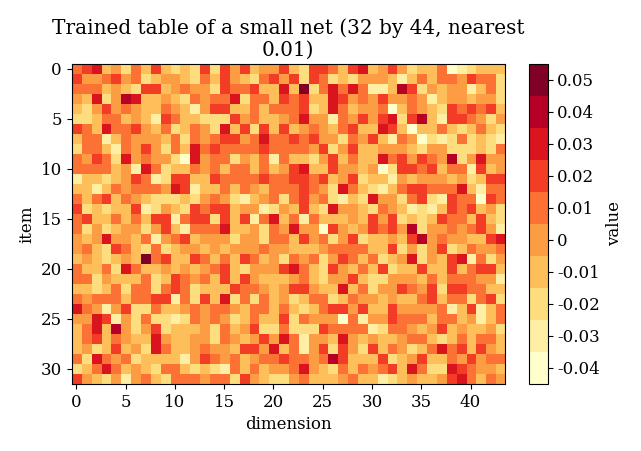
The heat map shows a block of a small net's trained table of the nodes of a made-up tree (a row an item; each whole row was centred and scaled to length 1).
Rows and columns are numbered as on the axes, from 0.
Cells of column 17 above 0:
14
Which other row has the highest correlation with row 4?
20
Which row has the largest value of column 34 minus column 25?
16
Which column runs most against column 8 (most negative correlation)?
23
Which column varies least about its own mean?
13
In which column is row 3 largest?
5
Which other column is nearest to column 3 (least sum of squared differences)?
35
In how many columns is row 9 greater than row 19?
21
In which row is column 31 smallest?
10
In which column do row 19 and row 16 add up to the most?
34
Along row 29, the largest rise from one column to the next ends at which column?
2
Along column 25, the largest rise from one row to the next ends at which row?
17
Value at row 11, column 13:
-0.01
